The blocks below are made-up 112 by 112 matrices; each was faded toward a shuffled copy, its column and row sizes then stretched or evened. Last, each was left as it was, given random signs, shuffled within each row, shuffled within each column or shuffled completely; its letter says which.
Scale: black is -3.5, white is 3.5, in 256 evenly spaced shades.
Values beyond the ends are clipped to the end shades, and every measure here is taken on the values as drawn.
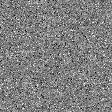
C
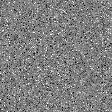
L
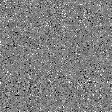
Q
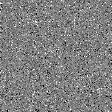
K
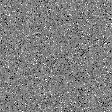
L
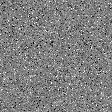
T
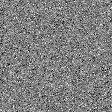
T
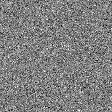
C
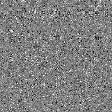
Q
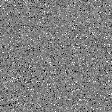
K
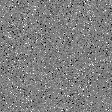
L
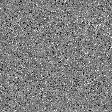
C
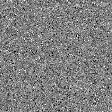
L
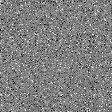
K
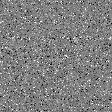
C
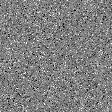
T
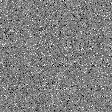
C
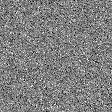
T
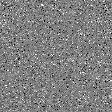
K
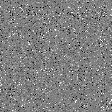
Q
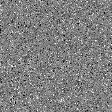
L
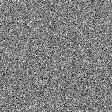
C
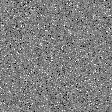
T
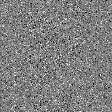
L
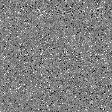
K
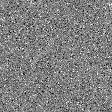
T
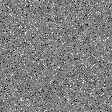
T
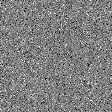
L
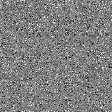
Q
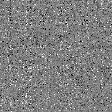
Q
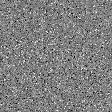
T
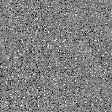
Q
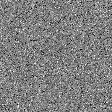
T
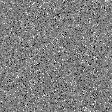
L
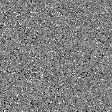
Q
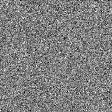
C
